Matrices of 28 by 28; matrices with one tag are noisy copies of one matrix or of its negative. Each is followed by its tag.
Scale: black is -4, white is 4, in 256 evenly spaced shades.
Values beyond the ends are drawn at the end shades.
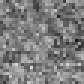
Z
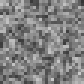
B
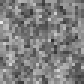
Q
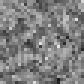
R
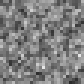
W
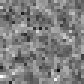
R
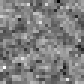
R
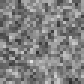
W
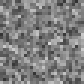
W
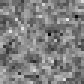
B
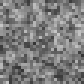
Z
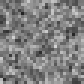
W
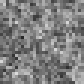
Q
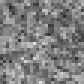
Z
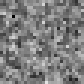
W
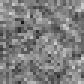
R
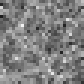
B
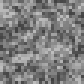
R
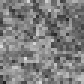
Z
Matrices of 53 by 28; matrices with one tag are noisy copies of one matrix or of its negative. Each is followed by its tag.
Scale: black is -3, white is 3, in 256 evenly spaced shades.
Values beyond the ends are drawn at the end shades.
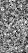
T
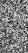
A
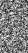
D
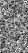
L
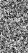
L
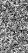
A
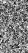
A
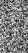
D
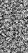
D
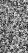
A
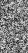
L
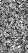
T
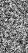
T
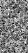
L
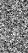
D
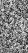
T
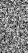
A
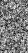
L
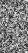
A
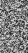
D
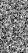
D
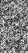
L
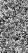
L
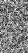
A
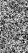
L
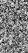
A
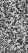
T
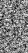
D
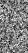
A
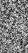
T
